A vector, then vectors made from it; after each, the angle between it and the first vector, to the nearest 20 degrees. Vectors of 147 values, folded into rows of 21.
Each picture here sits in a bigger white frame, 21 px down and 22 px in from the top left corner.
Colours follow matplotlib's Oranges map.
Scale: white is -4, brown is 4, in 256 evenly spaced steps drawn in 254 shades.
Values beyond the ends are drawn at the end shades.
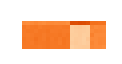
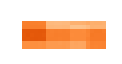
80 degrees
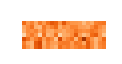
100 degrees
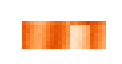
40 degrees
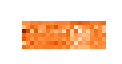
60 degrees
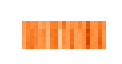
100 degrees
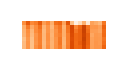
140 degrees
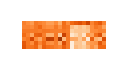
40 degrees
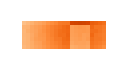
60 degrees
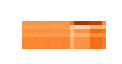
60 degrees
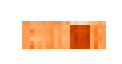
160 degrees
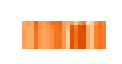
120 degrees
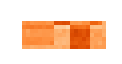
140 degrees
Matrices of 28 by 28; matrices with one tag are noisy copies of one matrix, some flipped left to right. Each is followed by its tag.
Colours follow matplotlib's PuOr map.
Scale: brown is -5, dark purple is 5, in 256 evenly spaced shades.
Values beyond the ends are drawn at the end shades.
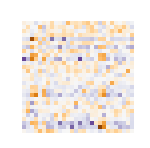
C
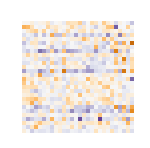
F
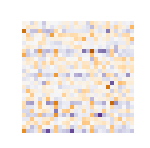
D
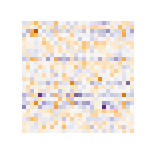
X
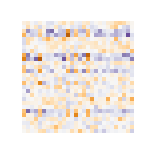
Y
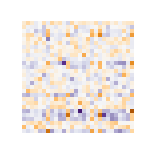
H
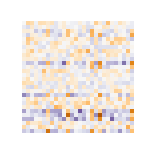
H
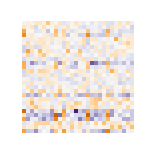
H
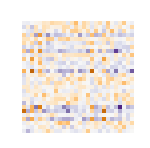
F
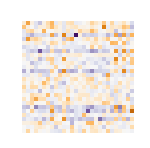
F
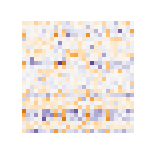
H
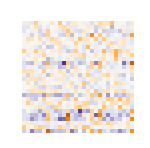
H
